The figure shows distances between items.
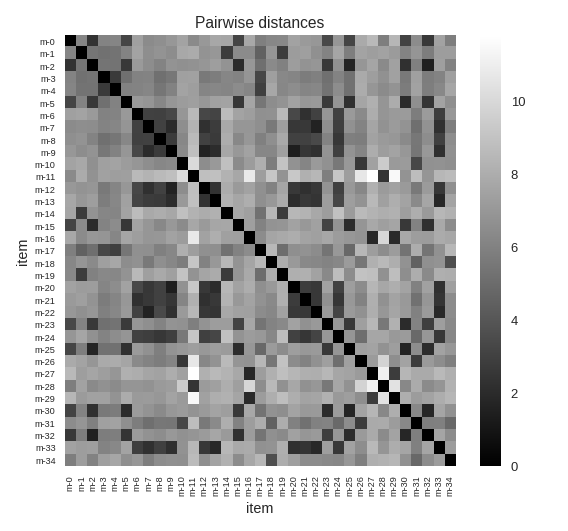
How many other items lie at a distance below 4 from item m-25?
7
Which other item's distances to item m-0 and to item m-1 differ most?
m-14
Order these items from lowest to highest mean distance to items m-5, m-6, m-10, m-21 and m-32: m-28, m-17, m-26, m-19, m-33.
m-33, m-26, m-17, m-28, m-19
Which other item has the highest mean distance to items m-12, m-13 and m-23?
m-27
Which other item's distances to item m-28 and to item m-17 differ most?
m-11
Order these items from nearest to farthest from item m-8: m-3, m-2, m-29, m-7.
m-7, m-3, m-2, m-29
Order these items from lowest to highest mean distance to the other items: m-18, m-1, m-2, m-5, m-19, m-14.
m-2, m-5, m-1, m-18, m-19, m-14
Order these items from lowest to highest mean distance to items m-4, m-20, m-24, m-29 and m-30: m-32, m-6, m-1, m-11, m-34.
m-6, m-32, m-1, m-34, m-11
